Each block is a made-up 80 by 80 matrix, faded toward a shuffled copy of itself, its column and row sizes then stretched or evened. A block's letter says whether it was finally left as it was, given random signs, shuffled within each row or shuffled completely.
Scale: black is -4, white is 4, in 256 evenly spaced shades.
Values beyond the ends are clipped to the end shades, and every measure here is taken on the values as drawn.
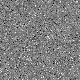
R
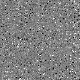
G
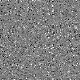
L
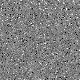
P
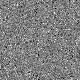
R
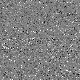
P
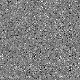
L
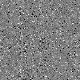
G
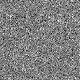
L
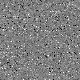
P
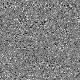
P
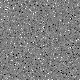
R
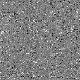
L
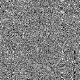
L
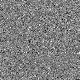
P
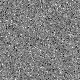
R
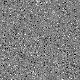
G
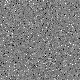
R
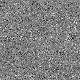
P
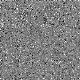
G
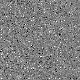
G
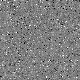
P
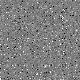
L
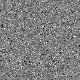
P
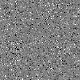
L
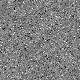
R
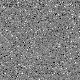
P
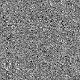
L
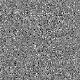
L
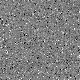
R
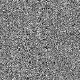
G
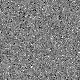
R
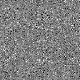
L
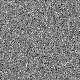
R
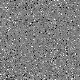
G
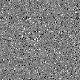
L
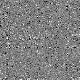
L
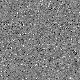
P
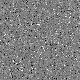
R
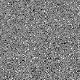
L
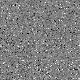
P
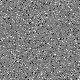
R
